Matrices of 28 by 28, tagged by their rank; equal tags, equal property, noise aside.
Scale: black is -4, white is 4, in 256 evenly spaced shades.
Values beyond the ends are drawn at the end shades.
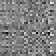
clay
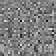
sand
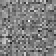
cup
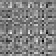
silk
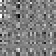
silk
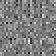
clay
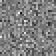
cup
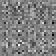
clay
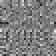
sand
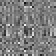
clay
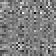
clay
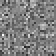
cup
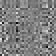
silk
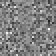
sand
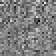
sand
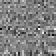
sand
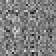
sand
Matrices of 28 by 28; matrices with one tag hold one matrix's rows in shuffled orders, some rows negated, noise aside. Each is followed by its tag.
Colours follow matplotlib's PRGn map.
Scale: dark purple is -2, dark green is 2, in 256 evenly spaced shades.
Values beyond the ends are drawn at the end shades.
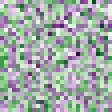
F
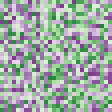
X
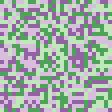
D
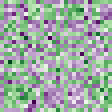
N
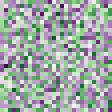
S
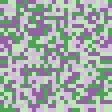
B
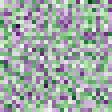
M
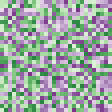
D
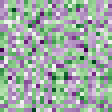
F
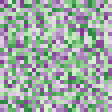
F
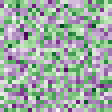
N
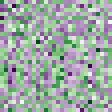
F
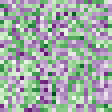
D
